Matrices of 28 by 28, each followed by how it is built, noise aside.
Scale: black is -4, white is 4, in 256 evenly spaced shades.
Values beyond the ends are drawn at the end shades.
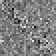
banded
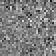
upper triangular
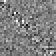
banded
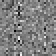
uneven columns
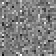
uneven columns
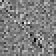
banded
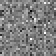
uneven columns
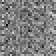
repeating rows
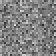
repeating rows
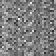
repeating rows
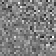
upper triangular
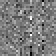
uneven columns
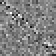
banded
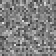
repeating columns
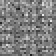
blocks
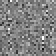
uneven columns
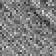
Toeplitz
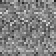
repeating columns
